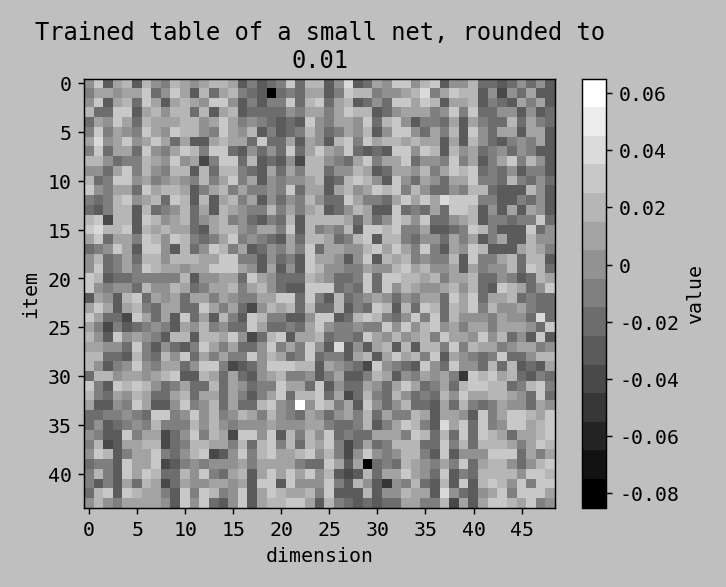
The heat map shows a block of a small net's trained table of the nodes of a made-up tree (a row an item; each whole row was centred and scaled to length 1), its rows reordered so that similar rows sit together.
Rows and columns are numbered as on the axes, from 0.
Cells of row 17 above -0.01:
31
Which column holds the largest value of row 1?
35
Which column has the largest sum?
23
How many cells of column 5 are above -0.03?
38
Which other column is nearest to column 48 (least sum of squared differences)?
18
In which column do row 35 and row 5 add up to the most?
33
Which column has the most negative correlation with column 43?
27
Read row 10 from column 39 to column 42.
0.01 0.03 -0.01 -0.01
